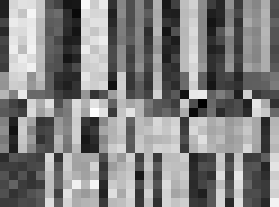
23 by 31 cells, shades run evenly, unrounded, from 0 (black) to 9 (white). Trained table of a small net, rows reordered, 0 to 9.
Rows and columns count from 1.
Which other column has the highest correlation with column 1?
14
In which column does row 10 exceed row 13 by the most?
22
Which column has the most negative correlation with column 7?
10
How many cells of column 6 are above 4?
8
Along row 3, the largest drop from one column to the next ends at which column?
13
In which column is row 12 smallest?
23
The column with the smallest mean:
24
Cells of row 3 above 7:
7
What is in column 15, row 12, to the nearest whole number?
6
